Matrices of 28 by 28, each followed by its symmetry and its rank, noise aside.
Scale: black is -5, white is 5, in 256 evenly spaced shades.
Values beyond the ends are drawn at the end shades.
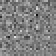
antisymmetric, rank six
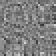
antisymmetric, rank four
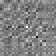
symmetric, rank four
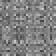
no symmetry, rank three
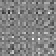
no symmetry, rank four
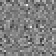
no symmetry, rank six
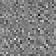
antisymmetric, rank six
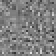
antisymmetric, rank six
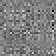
no symmetry, rank three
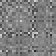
symmetric, rank three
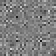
symmetric, rank four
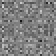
no symmetry, rank four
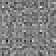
antisymmetric, rank four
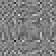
no symmetry, rank three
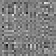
no symmetry, rank four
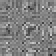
symmetric, rank four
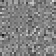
no symmetry, rank six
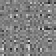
antisymmetric, rank four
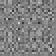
no symmetry, rank four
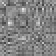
symmetric, rank four
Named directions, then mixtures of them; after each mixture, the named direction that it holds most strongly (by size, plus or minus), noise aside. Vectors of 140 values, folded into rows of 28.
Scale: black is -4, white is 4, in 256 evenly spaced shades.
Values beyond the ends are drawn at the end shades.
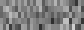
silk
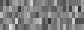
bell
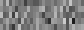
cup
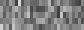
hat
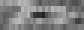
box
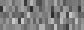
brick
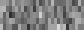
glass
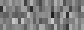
brick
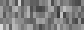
hat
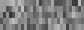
glass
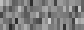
bell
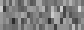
brick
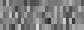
cup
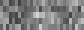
silk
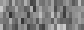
glass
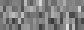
brick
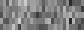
cup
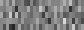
cup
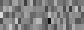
bell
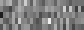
bell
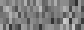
silk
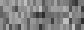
silk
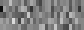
brick
